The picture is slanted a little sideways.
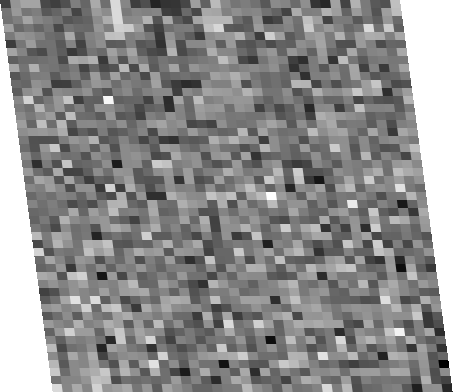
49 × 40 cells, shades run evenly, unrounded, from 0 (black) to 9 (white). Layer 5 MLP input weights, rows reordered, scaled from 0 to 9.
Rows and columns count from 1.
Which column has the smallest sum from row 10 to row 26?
13
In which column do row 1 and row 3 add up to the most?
12
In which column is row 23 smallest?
30
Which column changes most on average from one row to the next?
7
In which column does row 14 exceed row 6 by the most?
35
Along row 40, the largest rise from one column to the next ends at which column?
17
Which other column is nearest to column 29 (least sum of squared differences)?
9
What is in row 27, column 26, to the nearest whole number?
4
